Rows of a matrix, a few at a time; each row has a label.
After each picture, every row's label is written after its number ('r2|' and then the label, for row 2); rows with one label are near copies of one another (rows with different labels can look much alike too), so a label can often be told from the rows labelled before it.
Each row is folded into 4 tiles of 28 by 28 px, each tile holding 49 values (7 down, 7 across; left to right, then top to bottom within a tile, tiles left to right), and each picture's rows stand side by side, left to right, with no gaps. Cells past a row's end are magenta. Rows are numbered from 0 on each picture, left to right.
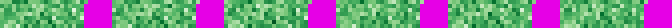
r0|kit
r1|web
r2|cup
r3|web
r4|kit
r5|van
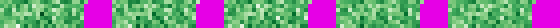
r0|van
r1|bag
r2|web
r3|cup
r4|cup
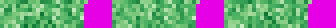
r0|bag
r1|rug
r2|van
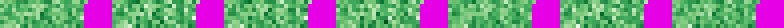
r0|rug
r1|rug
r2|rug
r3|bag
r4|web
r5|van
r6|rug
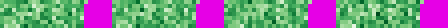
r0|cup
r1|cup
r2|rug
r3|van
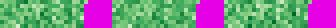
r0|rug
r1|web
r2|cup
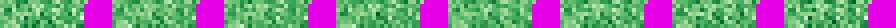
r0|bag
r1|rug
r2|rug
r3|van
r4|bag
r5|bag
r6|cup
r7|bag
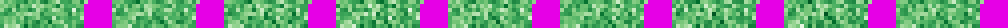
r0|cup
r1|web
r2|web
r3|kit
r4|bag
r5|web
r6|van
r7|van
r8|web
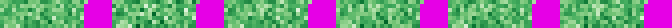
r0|cup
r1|kit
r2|web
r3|van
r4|van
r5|rug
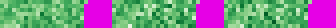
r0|rug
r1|web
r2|van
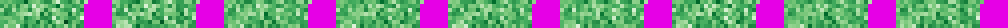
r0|web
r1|cup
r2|van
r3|web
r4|kit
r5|van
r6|web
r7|van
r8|bag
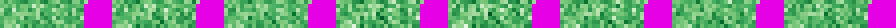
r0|van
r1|van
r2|bag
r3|rug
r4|van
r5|web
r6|web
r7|web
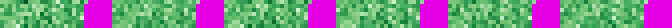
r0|rug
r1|web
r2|kit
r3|web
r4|rug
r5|web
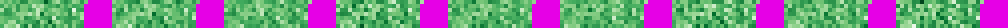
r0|kit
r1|kit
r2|web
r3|cup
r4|bag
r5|cup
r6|bag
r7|rug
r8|rug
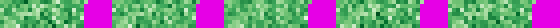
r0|web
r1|kit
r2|rug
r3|van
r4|cup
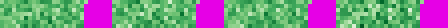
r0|bag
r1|cup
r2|van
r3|kit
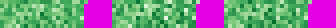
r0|rug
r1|web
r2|cup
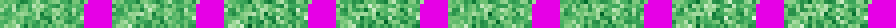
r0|van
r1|kit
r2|kit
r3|bag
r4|van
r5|van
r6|rug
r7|rug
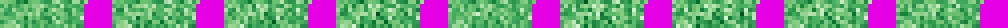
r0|rug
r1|bag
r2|van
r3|van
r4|kit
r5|rug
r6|cup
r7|web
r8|rug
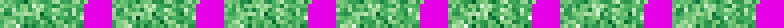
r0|van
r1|bag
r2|rug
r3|kit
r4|rug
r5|web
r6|van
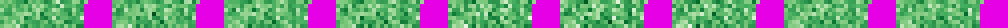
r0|rug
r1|van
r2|cup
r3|bag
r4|rug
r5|cup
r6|kit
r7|kit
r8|cup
